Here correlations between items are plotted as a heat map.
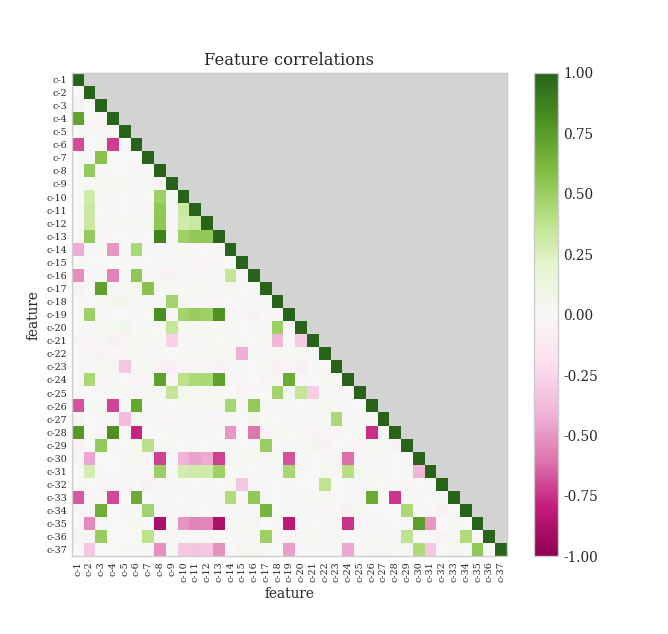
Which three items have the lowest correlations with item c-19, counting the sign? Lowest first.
c-35, c-30, c-37
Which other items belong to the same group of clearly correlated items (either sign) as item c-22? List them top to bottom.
c-15, c-32
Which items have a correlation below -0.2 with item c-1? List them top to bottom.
c-6, c-14, c-16, c-26, c-33
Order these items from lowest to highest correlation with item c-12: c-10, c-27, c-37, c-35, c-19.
c-35, c-37, c-27, c-10, c-19
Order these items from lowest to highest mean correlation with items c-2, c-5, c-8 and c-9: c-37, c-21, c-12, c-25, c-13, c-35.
c-35, c-37, c-21, c-25, c-12, c-13
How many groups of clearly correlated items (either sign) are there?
6
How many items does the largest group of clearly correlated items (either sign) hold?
12
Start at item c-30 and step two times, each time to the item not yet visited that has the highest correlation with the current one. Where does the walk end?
c-37
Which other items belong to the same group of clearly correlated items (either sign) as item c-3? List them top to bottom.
c-7, c-17, c-29, c-34, c-36
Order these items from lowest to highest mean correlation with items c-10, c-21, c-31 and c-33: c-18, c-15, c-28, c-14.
c-28, c-18, c-15, c-14
